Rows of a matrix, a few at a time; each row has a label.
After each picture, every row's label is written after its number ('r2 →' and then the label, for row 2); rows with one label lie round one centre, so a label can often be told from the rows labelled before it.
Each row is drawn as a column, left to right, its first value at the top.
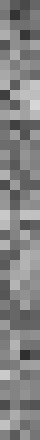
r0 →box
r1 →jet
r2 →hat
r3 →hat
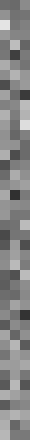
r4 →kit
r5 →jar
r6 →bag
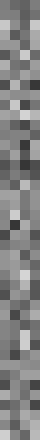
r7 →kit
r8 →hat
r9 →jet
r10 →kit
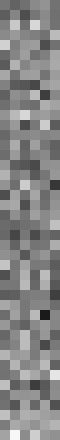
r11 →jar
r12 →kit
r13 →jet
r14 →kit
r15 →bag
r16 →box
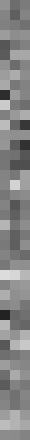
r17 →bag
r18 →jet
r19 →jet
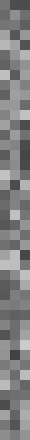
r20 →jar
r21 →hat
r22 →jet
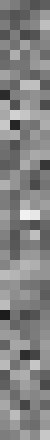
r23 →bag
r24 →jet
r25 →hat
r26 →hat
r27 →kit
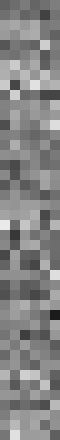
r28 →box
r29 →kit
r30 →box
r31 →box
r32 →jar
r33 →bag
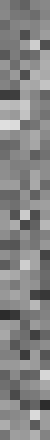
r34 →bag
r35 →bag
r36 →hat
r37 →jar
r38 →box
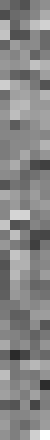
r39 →box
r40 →hat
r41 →hat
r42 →kit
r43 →kit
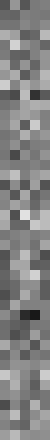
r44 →box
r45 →jar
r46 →hat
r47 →bag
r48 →box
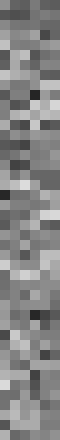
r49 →jar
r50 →jet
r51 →jet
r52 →bag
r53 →hat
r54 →hat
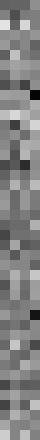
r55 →kit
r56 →jet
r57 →kit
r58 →bag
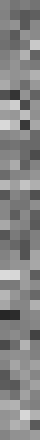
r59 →bag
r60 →bag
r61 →jet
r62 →jar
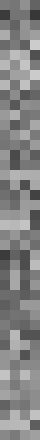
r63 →box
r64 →jet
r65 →box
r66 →jar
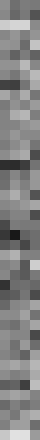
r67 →kit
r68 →kit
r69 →kit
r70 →jar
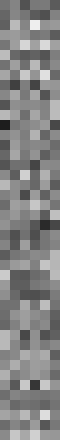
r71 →jet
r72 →kit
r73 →jar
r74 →kit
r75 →jar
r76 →hat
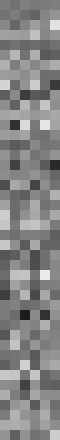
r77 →box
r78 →jet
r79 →bag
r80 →box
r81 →bag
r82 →kit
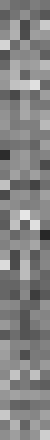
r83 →jar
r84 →box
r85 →hat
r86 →box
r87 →kit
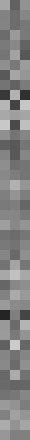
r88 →bag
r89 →jet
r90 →bag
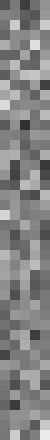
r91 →hat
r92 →kit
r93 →jet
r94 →jar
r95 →kit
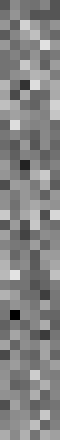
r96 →hat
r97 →bag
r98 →kit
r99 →box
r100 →jar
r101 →hat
